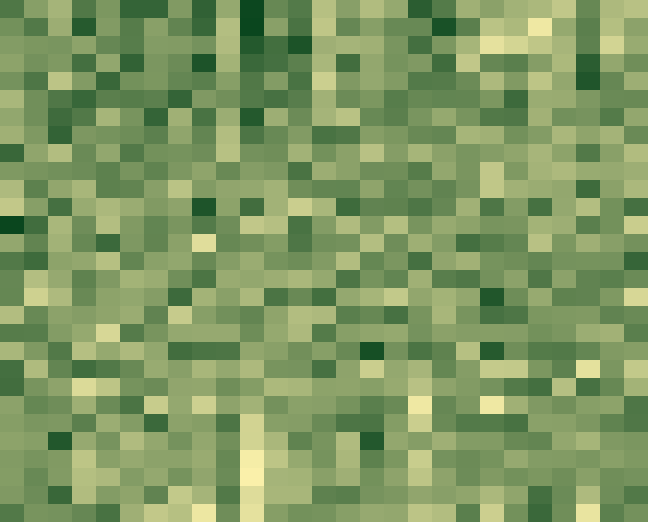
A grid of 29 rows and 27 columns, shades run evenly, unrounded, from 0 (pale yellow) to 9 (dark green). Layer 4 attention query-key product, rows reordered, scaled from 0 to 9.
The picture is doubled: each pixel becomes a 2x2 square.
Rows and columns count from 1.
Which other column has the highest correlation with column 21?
22
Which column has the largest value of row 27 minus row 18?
8
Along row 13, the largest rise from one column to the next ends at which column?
13
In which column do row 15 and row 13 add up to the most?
1
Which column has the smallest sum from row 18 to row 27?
11
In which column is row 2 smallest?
23
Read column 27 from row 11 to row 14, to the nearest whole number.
3 7 2 5
